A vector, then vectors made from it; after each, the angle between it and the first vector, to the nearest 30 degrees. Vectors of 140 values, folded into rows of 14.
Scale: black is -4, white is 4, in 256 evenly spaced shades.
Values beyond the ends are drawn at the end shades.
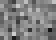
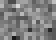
30 degrees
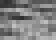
90 degrees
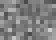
150 degrees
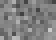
150 degrees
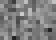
30 degrees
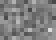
150 degrees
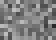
90 degrees
